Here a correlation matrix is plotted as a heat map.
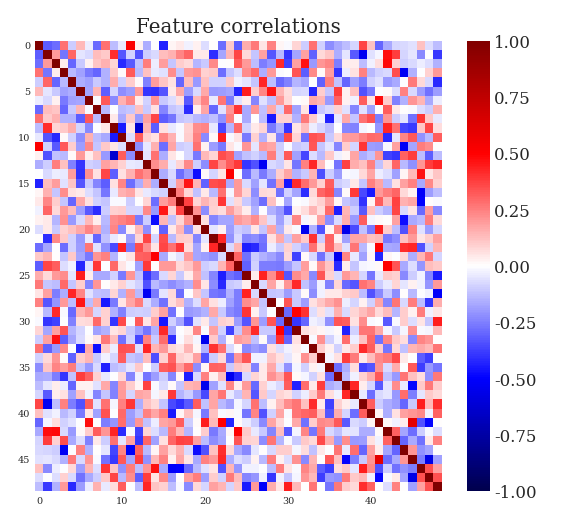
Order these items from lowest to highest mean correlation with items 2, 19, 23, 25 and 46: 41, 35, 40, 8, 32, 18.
41, 35, 40, 18, 8, 32
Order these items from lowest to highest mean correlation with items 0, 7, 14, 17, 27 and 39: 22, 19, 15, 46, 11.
15, 22, 19, 46, 11
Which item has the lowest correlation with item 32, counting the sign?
20
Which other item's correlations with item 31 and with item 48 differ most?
30
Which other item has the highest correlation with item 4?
27
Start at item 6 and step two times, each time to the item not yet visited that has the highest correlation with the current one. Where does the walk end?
45
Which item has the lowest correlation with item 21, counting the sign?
1
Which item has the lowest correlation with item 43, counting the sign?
12
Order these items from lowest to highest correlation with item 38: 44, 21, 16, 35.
35, 21, 44, 16
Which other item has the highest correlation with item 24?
42
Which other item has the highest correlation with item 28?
5
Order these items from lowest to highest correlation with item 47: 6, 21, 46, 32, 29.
6, 29, 21, 32, 46
